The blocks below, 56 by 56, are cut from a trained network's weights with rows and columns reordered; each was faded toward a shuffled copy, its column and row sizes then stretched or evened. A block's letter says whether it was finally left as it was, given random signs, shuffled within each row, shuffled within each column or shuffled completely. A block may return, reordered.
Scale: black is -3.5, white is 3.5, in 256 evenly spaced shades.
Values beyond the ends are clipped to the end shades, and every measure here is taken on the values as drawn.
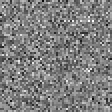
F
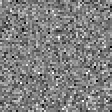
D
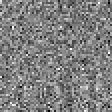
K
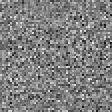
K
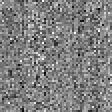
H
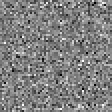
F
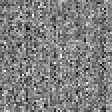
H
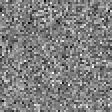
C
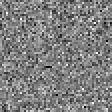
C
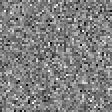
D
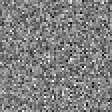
H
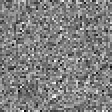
F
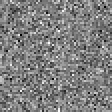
D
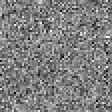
H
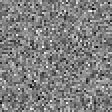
D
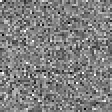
C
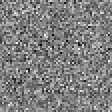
C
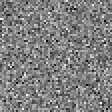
D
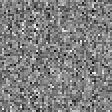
H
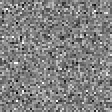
F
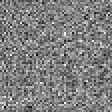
K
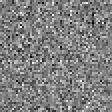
F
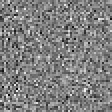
K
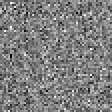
F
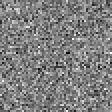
C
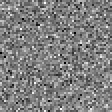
D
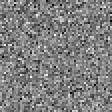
D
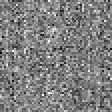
K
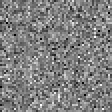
H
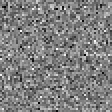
C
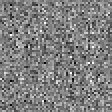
K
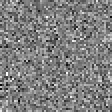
F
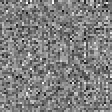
K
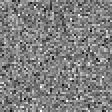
D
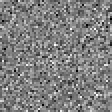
D
